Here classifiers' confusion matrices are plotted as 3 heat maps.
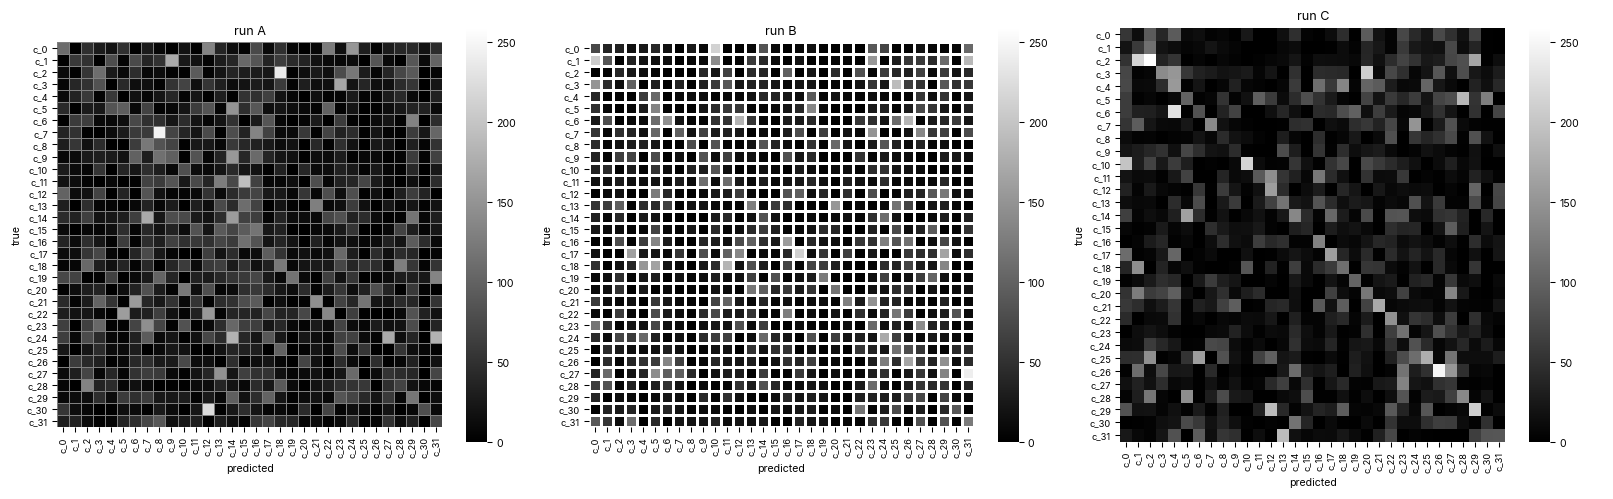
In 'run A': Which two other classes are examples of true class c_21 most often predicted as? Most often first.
c_6, c_25
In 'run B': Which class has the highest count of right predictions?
c_17
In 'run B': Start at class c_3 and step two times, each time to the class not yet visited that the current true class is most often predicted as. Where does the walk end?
c_26
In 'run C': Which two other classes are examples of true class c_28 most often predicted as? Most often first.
c_5, c_2
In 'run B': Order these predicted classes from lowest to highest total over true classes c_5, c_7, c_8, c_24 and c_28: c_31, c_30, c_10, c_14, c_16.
c_30, c_16, c_31, c_10, c_14
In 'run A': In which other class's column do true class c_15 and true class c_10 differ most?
c_16
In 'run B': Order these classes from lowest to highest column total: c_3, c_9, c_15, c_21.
c_21, c_15, c_9, c_3
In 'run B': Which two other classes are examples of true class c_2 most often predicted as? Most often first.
c_16, c_22
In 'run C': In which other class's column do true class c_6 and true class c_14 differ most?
c_4
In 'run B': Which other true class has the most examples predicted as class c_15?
c_19
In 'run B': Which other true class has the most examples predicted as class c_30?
c_22
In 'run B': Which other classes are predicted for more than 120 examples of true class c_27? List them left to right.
c_5, c_29, c_31
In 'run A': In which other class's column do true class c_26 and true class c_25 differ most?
c_18
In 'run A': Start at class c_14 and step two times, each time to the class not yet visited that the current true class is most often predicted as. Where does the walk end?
c_8
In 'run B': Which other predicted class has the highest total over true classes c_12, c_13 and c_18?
c_5
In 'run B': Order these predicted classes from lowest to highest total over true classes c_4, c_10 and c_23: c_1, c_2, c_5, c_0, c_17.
c_2, c_17, c_1, c_0, c_5
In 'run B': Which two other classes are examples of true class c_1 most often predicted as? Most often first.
c_0, c_31
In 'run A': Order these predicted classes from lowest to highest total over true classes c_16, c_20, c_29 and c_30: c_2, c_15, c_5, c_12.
c_2, c_5, c_15, c_12
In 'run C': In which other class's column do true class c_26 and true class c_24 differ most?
c_27
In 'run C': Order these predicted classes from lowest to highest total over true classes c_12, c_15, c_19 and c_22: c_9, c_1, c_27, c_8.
c_1, c_9, c_8, c_27
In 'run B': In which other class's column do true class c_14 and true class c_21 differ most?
c_23
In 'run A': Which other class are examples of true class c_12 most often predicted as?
c_0
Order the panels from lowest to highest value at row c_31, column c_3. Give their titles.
run A, run C, run B
